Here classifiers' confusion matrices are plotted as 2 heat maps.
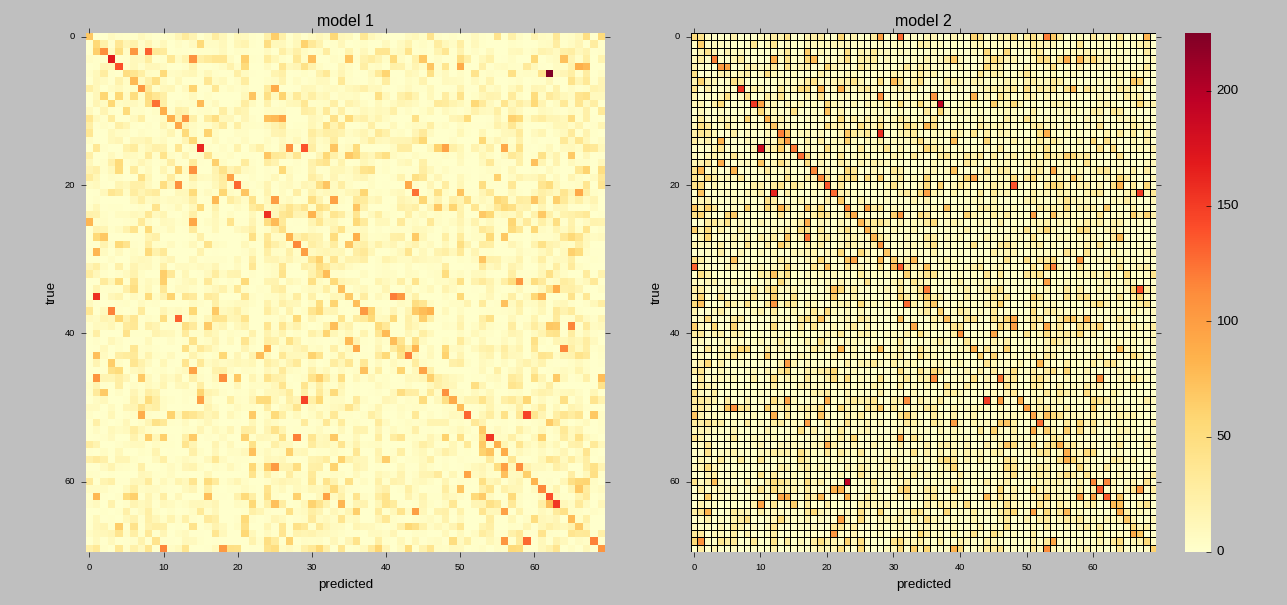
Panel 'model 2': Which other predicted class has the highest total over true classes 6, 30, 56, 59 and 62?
58
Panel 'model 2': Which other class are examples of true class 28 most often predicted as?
13
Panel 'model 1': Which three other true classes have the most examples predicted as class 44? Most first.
21, 64, 42
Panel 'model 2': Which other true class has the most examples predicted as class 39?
52
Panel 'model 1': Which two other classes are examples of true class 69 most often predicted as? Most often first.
10, 18
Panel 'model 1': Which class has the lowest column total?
23
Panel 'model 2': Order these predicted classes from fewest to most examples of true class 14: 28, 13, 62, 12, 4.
12, 28, 62, 13, 4
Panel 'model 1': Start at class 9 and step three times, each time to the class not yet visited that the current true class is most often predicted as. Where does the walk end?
1
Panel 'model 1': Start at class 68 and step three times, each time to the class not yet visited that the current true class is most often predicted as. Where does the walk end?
7
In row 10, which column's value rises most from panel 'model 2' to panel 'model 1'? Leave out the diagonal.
5
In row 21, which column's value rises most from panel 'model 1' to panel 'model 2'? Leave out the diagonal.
12
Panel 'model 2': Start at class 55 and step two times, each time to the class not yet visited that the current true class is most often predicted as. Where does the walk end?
48
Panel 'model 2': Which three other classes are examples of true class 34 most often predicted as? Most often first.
67, 35, 21
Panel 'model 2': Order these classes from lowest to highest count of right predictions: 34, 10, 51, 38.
34, 10, 38, 51
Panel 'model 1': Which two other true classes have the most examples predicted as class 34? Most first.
63, 57
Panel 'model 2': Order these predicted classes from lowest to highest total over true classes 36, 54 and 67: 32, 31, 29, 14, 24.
29, 14, 24, 31, 32
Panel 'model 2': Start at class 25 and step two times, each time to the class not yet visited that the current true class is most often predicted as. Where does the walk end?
4
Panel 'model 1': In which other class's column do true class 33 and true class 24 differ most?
58
